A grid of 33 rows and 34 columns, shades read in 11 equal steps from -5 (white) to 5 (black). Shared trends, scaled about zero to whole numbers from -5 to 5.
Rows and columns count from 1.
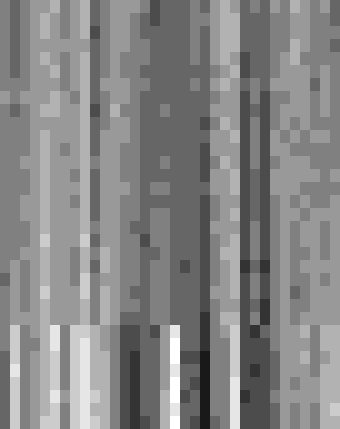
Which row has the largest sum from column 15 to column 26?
16
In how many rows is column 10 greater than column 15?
6
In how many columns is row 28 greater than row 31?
9
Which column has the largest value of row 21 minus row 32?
18
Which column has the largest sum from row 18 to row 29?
21
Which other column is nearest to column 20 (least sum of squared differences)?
15
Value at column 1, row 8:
-1
